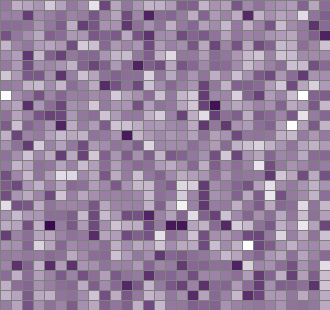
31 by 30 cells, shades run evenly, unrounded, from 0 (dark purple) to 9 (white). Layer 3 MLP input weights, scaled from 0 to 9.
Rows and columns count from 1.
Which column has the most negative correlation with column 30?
7
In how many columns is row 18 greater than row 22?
16
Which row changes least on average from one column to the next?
26
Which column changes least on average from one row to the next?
20
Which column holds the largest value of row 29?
30
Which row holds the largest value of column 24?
17
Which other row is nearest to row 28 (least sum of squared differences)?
31
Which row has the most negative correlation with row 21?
1
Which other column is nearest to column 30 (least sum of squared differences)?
4
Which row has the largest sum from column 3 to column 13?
18
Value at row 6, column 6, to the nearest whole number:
2
